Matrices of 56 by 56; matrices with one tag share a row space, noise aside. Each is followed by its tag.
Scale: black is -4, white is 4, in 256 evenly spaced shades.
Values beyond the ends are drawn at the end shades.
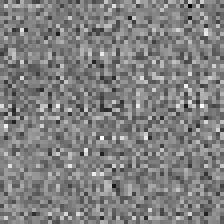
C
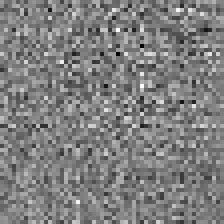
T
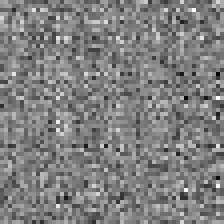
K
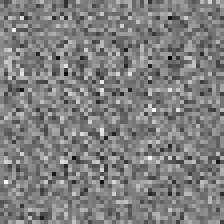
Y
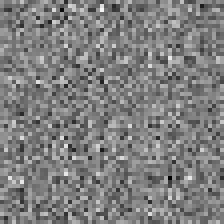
Y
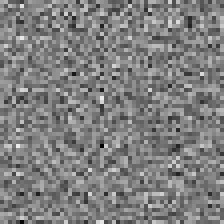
Y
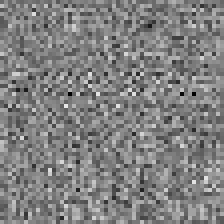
T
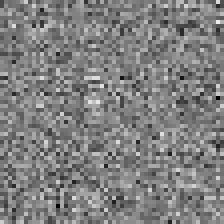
K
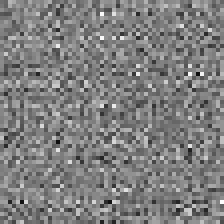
C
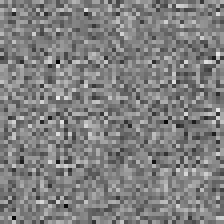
K
